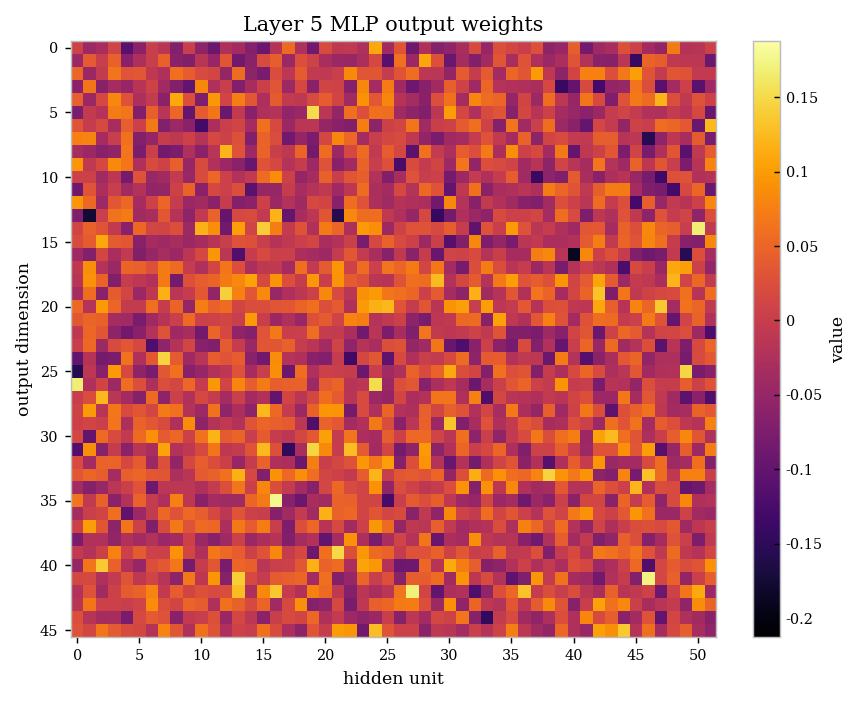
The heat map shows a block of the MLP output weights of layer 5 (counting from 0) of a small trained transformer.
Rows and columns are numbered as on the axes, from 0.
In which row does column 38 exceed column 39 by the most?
3
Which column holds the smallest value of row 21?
48
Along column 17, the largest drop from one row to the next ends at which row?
31
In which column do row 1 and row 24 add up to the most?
7
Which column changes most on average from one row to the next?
51
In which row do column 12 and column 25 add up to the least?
35
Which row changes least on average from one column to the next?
15
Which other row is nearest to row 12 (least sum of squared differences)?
9
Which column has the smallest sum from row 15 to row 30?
5
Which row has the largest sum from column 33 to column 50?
33
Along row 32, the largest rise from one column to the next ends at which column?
19
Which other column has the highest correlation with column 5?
27
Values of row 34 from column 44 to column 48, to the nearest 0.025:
0 0.125 -0.025 0.025 0.025
